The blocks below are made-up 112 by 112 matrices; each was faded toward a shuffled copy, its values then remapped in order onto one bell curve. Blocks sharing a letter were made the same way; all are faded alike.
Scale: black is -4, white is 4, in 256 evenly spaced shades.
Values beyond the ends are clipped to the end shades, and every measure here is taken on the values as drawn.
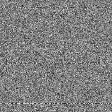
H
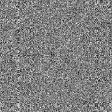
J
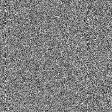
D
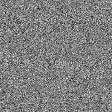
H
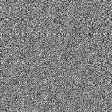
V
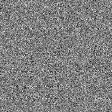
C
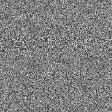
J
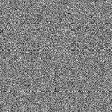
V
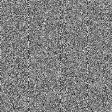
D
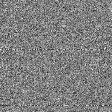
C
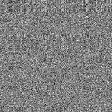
V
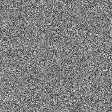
C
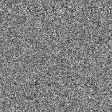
C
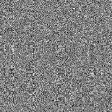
J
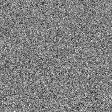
H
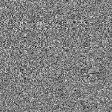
J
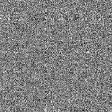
J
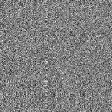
V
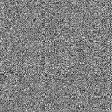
V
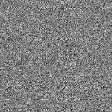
J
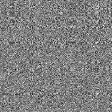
J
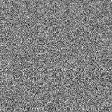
V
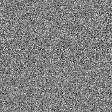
C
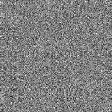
V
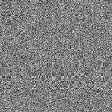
V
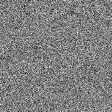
H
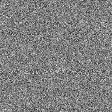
H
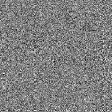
J
